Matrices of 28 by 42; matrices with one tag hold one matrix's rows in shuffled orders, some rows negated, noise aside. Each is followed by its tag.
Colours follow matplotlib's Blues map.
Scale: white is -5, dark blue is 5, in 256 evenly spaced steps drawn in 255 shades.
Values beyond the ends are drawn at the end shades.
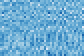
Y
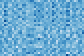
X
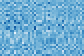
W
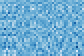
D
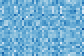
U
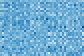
Y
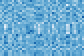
X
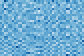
X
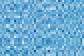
W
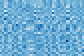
X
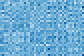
Y
